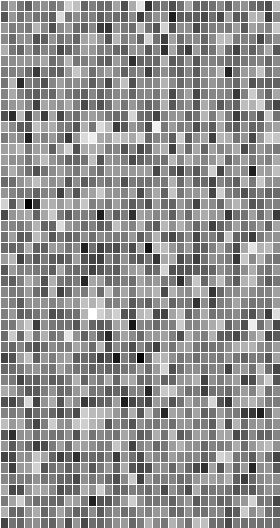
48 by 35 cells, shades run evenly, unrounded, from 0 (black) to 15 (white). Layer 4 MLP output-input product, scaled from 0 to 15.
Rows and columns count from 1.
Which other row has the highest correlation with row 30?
20
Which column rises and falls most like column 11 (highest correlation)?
13
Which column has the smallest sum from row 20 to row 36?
17
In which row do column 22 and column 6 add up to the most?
15
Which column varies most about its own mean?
32
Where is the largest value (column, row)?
12, 29
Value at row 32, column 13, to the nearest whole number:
11
